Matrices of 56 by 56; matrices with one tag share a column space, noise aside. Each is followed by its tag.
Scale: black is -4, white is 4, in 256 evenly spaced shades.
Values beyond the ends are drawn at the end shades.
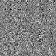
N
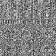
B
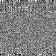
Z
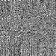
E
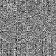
E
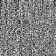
B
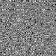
N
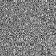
N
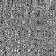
B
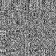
B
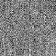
E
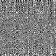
Z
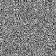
N
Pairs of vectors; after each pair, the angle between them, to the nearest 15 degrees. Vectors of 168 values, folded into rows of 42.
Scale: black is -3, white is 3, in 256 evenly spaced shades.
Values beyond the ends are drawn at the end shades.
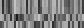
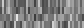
150 degrees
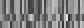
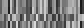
105 degrees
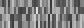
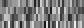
45 degrees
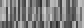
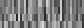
120 degrees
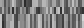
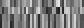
135 degrees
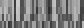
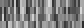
150 degrees
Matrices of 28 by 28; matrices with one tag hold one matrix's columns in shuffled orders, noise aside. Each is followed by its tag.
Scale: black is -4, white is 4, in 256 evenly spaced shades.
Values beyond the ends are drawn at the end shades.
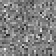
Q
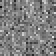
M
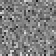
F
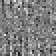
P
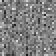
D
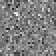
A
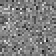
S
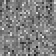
M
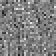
D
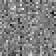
D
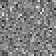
A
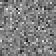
S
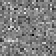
S
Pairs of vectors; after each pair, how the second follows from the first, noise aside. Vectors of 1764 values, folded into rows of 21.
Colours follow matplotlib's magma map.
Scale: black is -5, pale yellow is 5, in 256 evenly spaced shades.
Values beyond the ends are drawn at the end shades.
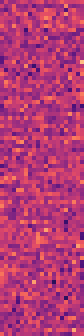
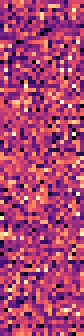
wrapped around, negated, scaled up.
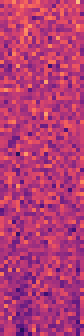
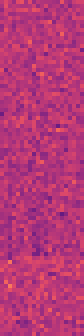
wrapped around, shrunk.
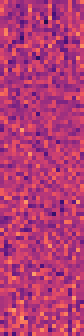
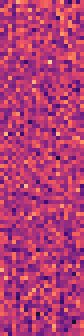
reversed.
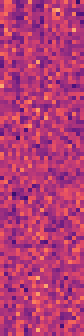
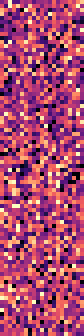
wrapped around, negated, scaled up.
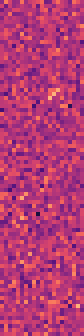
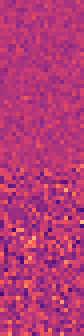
reversed, partly zeroed.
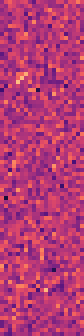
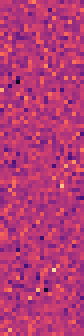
negated, partly zeroed.
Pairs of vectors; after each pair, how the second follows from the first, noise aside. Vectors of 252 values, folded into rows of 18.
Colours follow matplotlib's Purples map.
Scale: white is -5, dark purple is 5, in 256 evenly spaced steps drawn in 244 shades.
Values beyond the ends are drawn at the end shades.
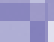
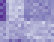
reversed, negated.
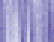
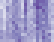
reversed, negated.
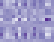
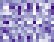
reversed, scaled up.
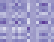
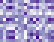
reversed, scaled up.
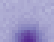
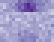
wrapped around.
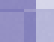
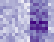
wrapped around, negated, scaled up.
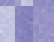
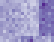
reversed, negated.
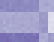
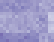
shrunk.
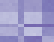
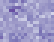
wrapped around, negated, partly zeroed.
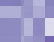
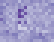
wrapped around, negated, partly zeroed.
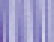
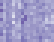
wrapped around, negated, partly zeroed.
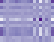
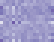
reversed, shrunk.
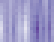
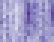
reversed, negated.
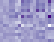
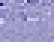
wrapped around, negated, partly zeroed.
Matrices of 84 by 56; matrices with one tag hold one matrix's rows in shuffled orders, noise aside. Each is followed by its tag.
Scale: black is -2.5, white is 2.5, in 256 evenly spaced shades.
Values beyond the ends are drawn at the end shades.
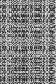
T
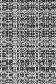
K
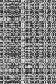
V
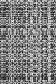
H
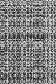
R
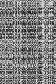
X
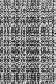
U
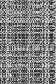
T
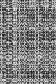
K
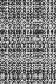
R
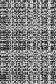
H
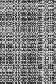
X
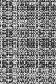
K
